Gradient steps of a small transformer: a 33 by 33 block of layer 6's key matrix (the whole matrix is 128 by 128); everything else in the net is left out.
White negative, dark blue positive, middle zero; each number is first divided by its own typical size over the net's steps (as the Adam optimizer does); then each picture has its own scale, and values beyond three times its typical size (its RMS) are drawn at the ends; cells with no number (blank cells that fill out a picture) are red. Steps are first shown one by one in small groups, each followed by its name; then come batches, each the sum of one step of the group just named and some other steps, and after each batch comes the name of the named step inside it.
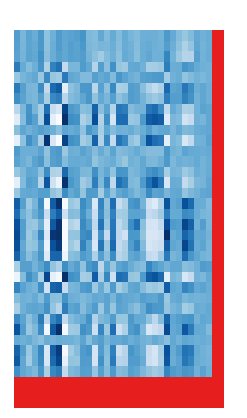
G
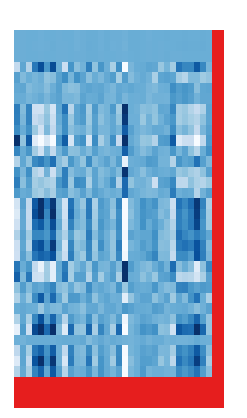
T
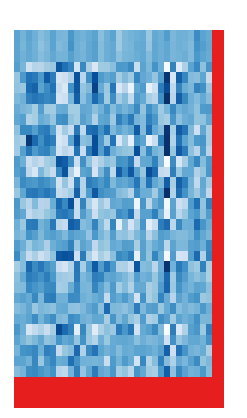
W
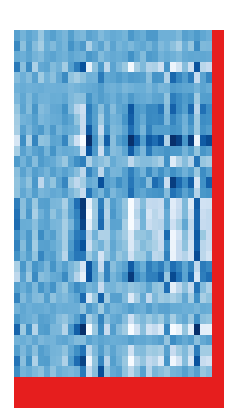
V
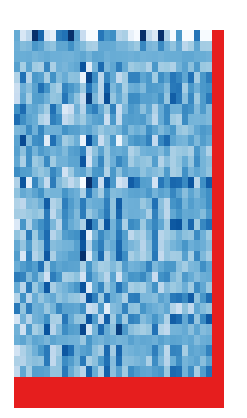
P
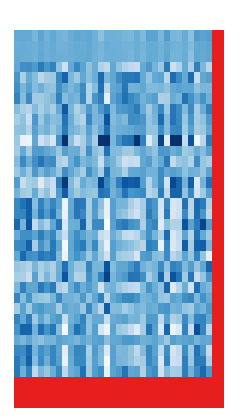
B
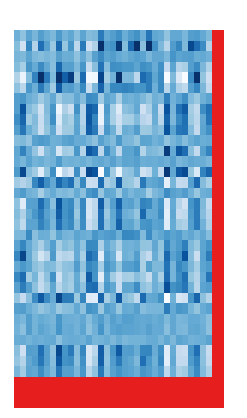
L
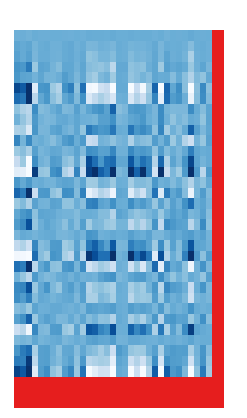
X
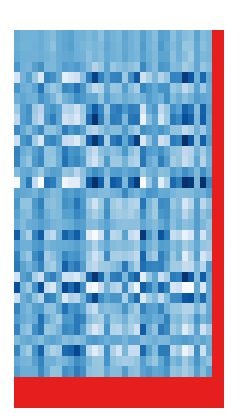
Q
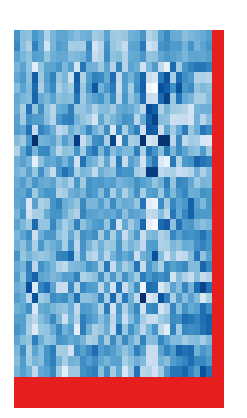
W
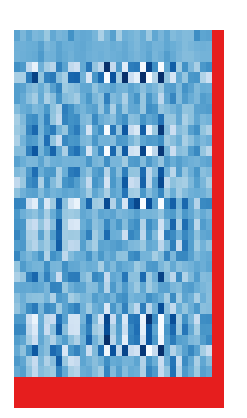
G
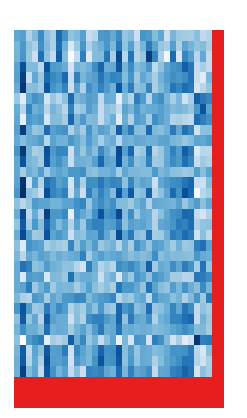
P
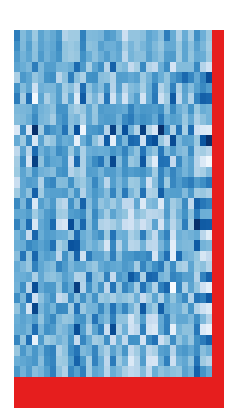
V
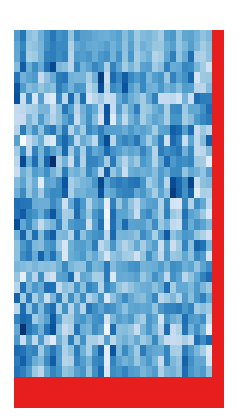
B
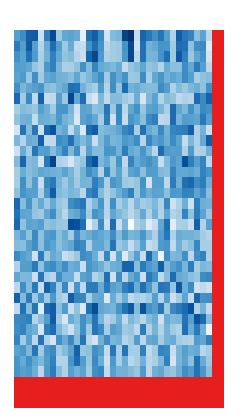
V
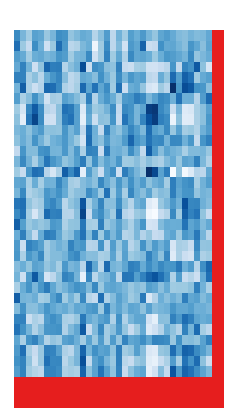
V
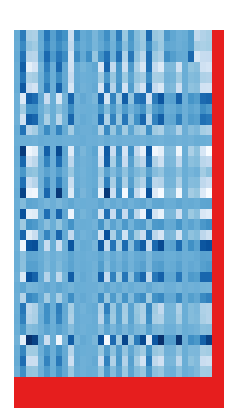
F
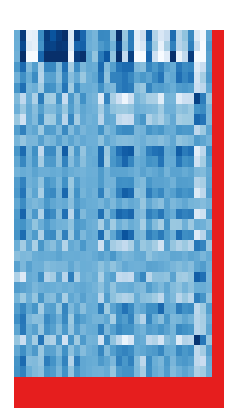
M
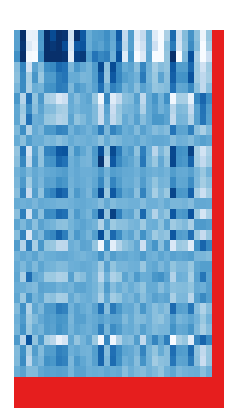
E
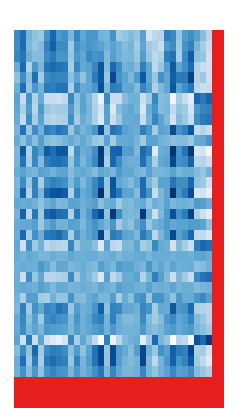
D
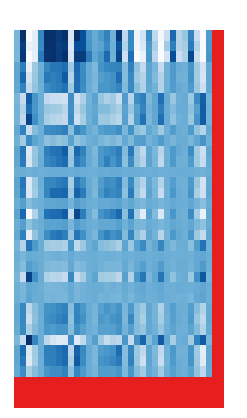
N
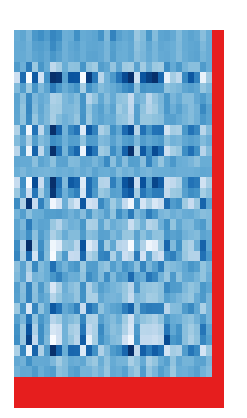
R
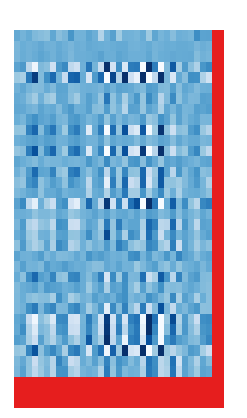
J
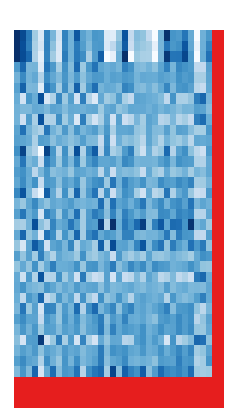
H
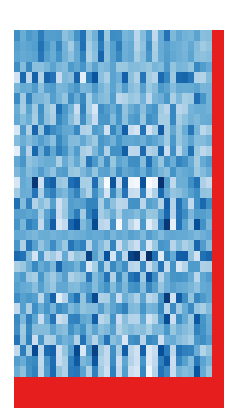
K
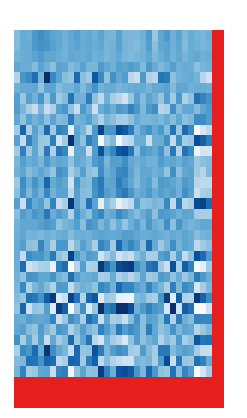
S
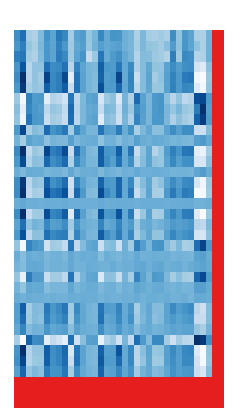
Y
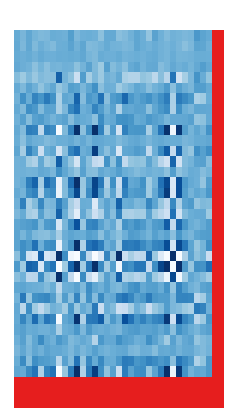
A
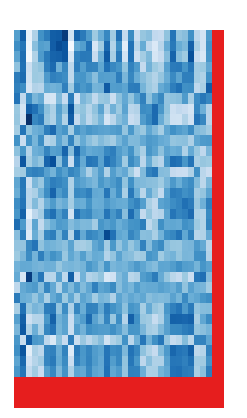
N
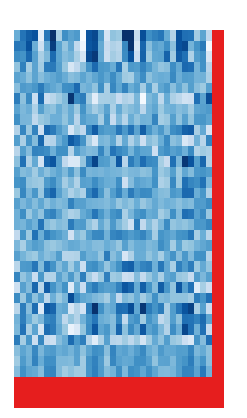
D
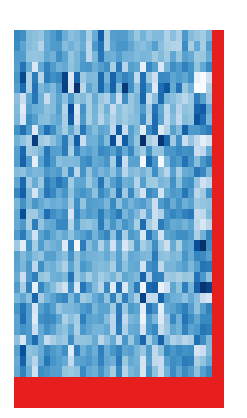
Y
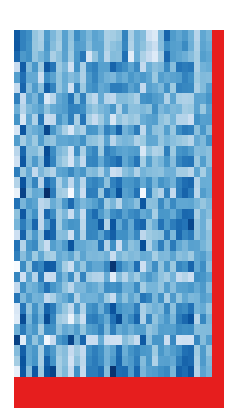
H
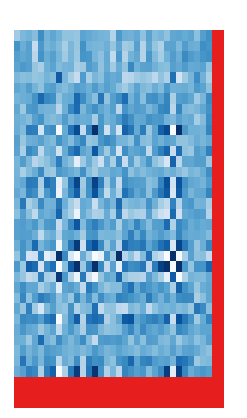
A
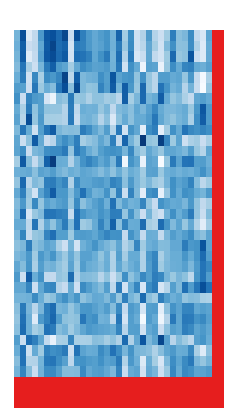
N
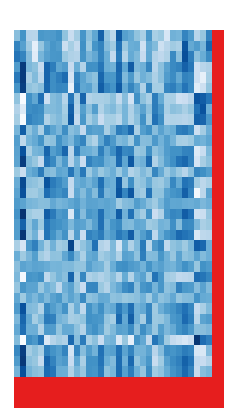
Y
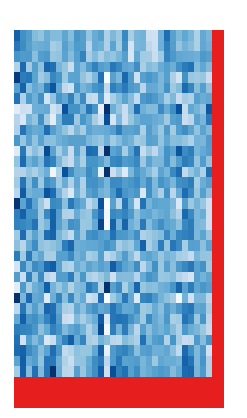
H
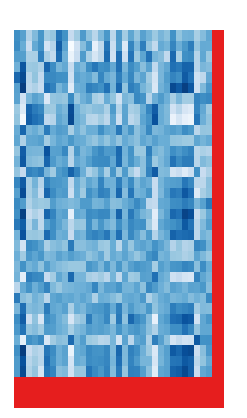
Y
